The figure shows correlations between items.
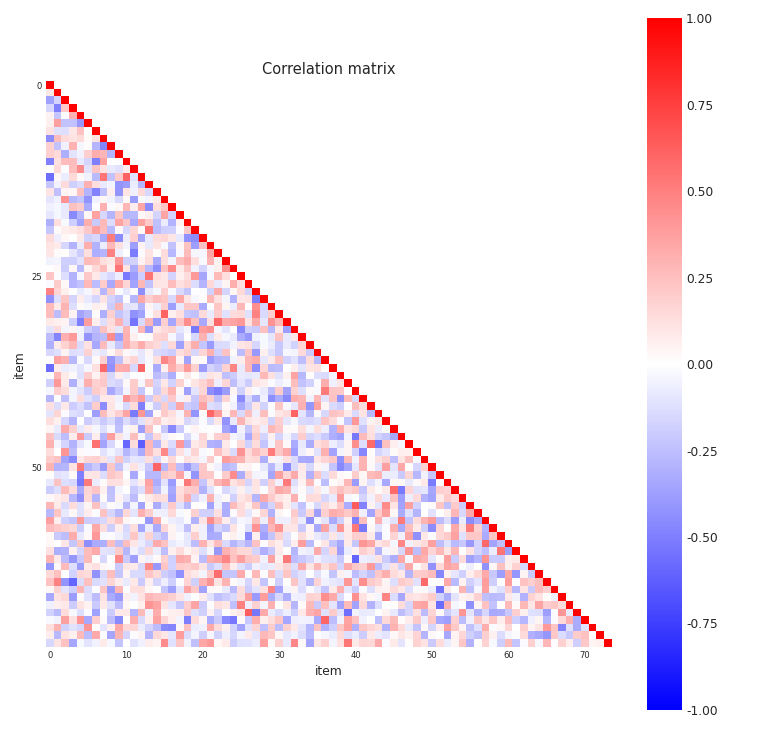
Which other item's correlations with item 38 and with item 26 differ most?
69
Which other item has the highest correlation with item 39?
73
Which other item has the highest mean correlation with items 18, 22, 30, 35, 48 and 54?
31
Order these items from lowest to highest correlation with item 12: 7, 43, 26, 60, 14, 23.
60, 23, 14, 26, 43, 7
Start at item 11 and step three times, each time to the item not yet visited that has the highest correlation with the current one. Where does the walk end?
14
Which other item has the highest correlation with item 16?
24
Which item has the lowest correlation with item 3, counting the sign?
65
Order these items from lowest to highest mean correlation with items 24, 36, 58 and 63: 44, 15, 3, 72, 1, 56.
72, 3, 44, 56, 1, 15
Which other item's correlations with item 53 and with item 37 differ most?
45
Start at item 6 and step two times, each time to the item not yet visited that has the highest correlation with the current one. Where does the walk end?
42
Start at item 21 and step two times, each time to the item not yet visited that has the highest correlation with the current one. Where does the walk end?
32
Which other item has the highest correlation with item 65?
49
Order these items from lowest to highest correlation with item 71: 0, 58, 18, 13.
13, 58, 0, 18
